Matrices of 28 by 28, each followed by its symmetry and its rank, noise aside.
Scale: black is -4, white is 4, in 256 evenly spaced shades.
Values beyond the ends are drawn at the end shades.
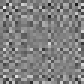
antisymmetric, rank two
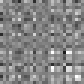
symmetric, rank two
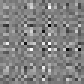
no symmetry, rank two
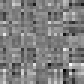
antisymmetric, rank two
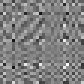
symmetric, rank two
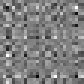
no symmetry, rank two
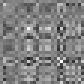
symmetric, rank two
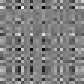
no symmetry, rank one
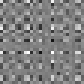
symmetric, rank one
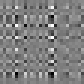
no symmetry, rank one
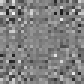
symmetric, rank three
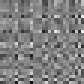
antisymmetric, rank two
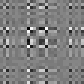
symmetric, rank one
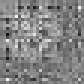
symmetric, rank three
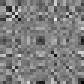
symmetric, rank three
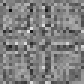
symmetric, rank three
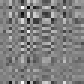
no symmetry, rank one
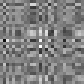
no symmetry, rank two
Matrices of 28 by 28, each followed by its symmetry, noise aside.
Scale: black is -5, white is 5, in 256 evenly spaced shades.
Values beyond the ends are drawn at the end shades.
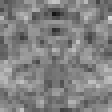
mirrored left to right.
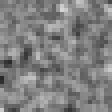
antisymmetric.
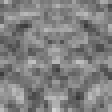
mirrored left to right.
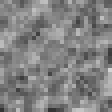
symmetric.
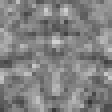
mirrored left to right.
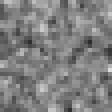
antisymmetric.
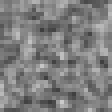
antisymmetric.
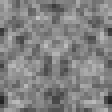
mirrored left to right.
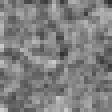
antisymmetric.
